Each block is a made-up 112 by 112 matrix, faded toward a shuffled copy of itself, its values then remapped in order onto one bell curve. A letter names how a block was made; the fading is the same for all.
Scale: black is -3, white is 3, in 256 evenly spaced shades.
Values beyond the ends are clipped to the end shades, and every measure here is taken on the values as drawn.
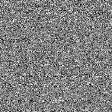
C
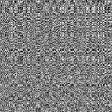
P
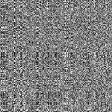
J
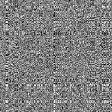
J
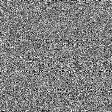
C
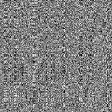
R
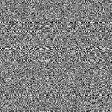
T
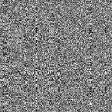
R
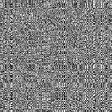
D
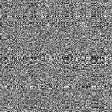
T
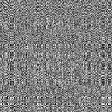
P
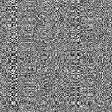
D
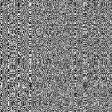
D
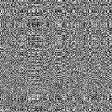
P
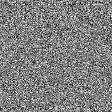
C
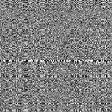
T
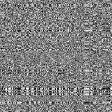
T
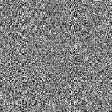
R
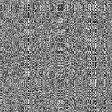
D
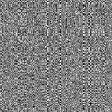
D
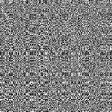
P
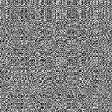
P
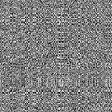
P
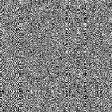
J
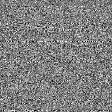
C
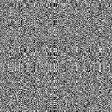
J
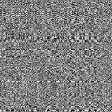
T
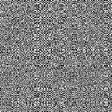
P
